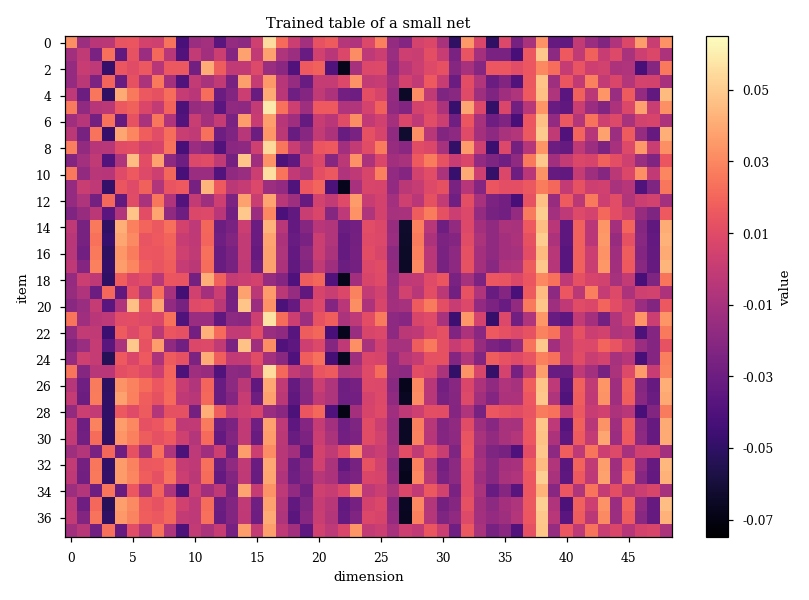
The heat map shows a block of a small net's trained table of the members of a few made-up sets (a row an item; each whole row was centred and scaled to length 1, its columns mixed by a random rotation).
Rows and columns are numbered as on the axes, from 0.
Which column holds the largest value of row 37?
38
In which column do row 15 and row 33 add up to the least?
27
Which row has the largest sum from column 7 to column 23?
12
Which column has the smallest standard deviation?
26
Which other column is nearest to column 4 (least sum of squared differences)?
2
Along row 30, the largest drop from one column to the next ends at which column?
3
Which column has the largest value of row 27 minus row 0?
43
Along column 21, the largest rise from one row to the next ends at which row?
25
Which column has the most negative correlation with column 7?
35
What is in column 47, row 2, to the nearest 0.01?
-0.02
